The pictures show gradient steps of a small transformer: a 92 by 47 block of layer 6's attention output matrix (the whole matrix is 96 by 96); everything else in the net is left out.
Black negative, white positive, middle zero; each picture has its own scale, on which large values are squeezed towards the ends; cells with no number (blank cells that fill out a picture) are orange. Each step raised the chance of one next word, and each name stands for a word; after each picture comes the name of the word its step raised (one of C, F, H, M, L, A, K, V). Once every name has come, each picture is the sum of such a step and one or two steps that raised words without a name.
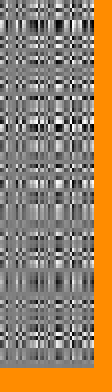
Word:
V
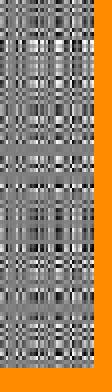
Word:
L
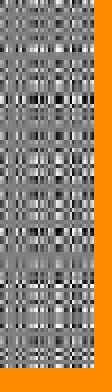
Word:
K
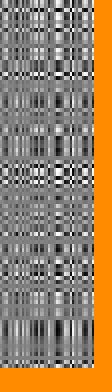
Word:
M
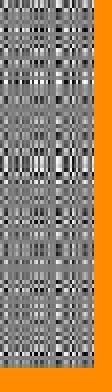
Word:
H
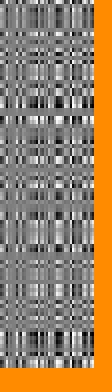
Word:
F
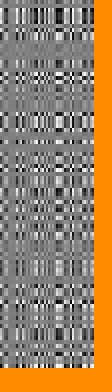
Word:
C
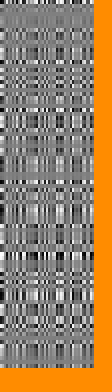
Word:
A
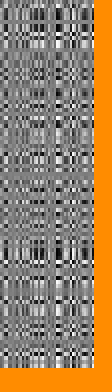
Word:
A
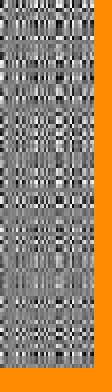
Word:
V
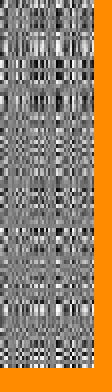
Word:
K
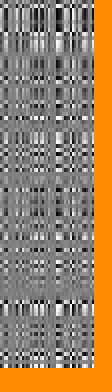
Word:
C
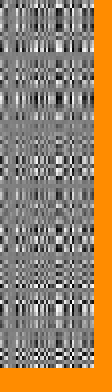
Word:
K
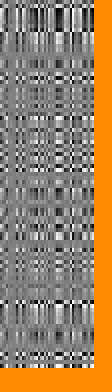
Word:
C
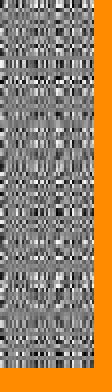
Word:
H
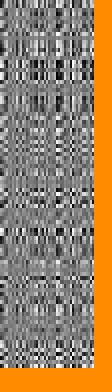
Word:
K
